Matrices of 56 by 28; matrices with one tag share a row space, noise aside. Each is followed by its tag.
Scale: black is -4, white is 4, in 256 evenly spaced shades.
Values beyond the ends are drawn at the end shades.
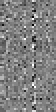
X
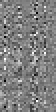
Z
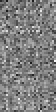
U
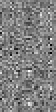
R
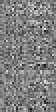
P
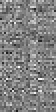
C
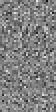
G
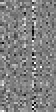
X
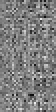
P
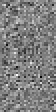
U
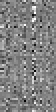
X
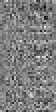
P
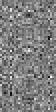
R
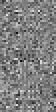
U
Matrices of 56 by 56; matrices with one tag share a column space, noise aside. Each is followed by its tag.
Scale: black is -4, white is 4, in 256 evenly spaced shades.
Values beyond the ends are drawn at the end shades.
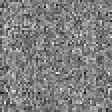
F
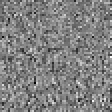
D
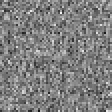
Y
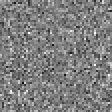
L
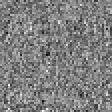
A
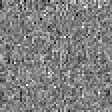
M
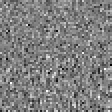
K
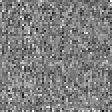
Y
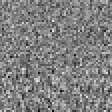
K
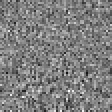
K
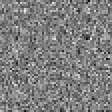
L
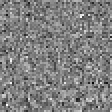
D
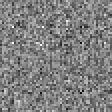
F
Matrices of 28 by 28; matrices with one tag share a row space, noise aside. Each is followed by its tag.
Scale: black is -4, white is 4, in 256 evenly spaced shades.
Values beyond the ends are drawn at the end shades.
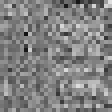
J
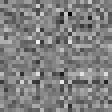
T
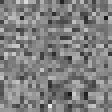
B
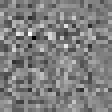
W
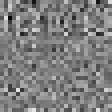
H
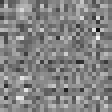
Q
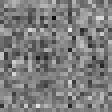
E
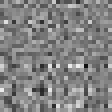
W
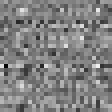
Q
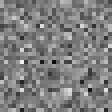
B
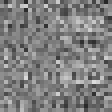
J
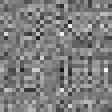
T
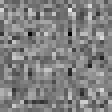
E
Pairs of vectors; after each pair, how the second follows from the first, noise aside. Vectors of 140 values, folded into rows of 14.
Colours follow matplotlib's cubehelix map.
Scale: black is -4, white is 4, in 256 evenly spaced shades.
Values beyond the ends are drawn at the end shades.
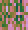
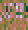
negated, partly zeroed.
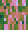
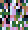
wrapped around, negated, scaled up.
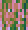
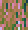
partly zeroed.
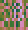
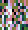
wrapped around, scaled up.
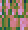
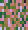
sign-scrambled.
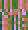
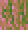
wrapped around, shrunk.
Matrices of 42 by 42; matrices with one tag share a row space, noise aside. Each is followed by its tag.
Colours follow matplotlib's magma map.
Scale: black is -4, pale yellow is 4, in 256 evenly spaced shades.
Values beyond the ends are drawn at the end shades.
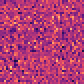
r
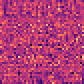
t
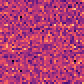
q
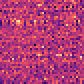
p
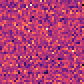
t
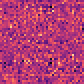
t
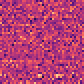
p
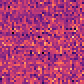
p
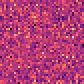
r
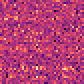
r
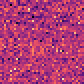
r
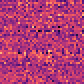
t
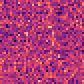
t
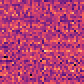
q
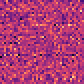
r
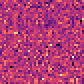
t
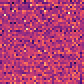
p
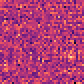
q
